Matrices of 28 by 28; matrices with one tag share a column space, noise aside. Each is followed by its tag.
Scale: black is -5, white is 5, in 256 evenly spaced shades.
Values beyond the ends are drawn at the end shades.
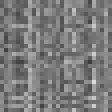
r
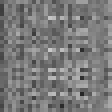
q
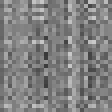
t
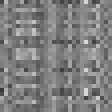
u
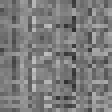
r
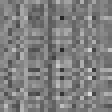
q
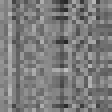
t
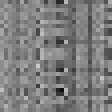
u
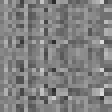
u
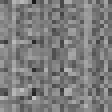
u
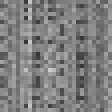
t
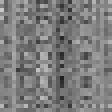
t
